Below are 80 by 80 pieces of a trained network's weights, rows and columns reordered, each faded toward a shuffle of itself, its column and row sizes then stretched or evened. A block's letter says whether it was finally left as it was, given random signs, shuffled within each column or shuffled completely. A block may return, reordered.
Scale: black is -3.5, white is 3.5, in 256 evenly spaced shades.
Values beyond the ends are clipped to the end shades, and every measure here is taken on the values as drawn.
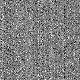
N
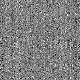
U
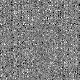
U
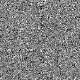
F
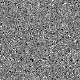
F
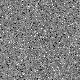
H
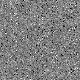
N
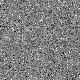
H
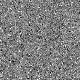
N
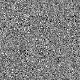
F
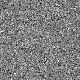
H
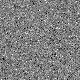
H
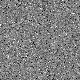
H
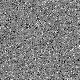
H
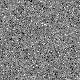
H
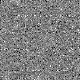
U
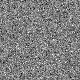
H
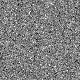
H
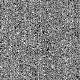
N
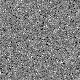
H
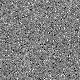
H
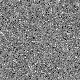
H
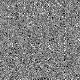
F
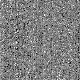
N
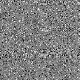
U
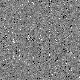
N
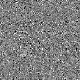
U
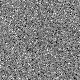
H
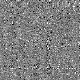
U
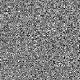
U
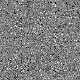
F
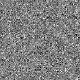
U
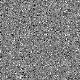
F
